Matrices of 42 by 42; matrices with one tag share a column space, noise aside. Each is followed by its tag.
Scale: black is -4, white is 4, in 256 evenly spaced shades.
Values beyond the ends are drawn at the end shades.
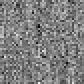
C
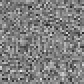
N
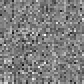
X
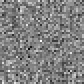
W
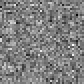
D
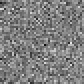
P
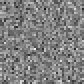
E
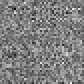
P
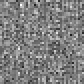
C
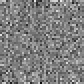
W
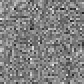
P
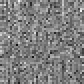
C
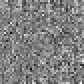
X
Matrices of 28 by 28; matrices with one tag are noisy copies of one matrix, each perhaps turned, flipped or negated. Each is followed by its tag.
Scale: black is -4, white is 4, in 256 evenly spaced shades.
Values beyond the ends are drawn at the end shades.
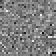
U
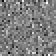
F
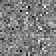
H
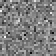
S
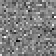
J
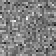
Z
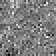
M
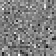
U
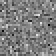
J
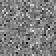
H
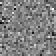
F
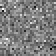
M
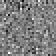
F
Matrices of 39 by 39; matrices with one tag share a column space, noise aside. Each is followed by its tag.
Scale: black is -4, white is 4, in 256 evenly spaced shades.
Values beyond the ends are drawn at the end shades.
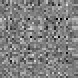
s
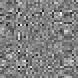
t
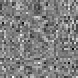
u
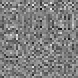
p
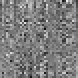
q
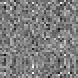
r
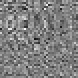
p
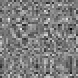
r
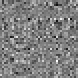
s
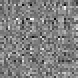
s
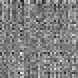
q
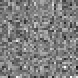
u
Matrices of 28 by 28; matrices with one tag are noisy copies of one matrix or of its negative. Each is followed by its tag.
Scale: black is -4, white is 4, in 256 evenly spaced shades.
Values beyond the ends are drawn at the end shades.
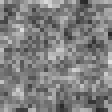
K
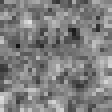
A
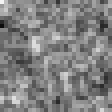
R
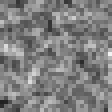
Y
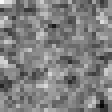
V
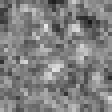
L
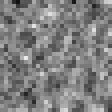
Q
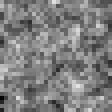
A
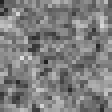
R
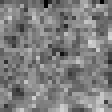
K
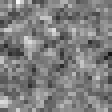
Y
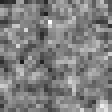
V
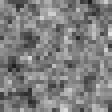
Q
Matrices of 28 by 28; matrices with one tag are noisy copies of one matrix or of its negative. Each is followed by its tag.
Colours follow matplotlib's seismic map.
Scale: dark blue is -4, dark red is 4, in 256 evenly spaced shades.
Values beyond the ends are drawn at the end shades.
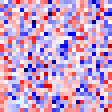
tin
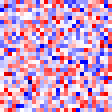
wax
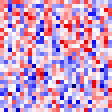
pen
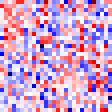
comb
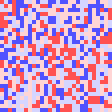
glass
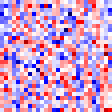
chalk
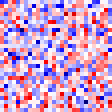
wax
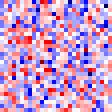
wax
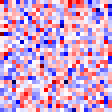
wax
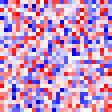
tin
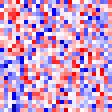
comb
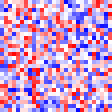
wax
